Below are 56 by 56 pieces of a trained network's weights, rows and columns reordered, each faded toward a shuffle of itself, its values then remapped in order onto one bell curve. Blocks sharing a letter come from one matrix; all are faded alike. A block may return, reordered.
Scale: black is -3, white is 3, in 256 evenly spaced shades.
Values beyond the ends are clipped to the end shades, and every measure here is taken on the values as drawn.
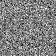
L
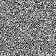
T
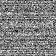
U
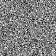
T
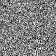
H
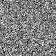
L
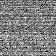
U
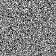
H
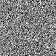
L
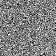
H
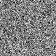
L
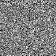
H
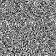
T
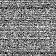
U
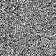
T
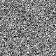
H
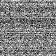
U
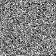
H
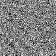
T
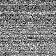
U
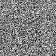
H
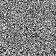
H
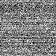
U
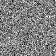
T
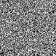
H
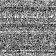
U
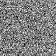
T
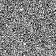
T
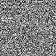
T
